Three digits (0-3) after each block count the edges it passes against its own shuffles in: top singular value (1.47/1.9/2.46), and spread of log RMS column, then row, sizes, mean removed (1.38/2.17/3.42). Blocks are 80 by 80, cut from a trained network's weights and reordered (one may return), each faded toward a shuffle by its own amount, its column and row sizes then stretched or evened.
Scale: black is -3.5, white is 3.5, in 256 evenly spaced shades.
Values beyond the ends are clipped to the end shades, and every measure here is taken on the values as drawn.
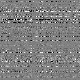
1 1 3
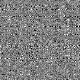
0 1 2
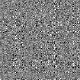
1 2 2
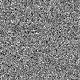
1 0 0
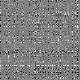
1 3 2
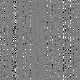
1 3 1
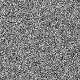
1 1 0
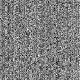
1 1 0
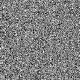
1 1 0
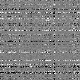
2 2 3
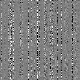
1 3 1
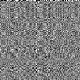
3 1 2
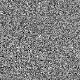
0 1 2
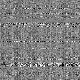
1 0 3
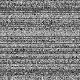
3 1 0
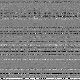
3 0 3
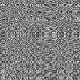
3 0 2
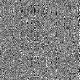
2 2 0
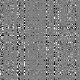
2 3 2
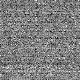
1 1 1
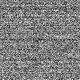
1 0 1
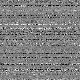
2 0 3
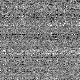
1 1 2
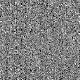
0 1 1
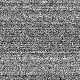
2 0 1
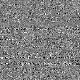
0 0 2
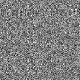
2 1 1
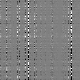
3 3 0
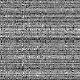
3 2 2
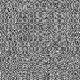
3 0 0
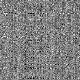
1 0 2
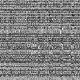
3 0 0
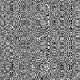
3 2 0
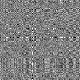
3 1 2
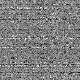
1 1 2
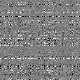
1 2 3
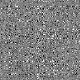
1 2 2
